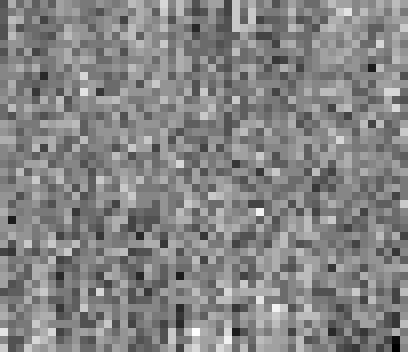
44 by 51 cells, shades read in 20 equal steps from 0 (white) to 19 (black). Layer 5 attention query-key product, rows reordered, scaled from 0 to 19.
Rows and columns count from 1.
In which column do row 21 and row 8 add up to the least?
23
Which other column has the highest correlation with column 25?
29
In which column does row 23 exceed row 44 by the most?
31
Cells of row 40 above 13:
2
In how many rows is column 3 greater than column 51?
19
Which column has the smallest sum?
33
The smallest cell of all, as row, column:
42, 25
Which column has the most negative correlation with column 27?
9
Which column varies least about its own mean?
12
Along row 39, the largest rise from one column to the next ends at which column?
37
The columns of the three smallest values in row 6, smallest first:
48, 21, 18
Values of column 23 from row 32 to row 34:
13 10 11
